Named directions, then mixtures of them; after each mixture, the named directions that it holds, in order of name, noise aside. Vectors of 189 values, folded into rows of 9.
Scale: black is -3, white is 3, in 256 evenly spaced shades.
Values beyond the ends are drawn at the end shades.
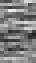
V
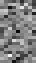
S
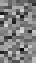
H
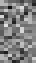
H, S.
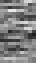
V.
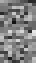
H, V.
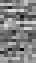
H, V.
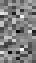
H, S.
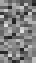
H, S.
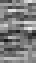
V.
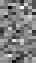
S.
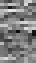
S, V.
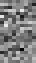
H, V.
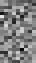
H.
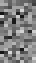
H.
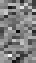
S.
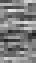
V.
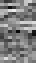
S, V.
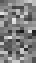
H, V.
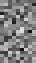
H.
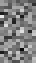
H.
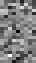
S.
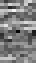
S, V.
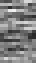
V.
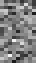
S.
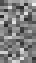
H, S.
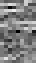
S, V.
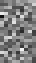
H.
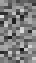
H.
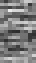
V.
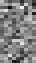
H, S.
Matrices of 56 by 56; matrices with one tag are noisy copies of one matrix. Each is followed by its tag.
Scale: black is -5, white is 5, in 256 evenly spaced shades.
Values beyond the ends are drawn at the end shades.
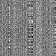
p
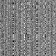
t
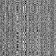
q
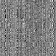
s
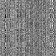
s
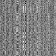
q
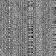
p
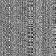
p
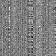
p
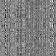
s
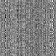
s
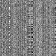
p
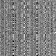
t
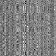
q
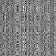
q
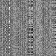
p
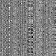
p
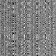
t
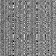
t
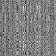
q
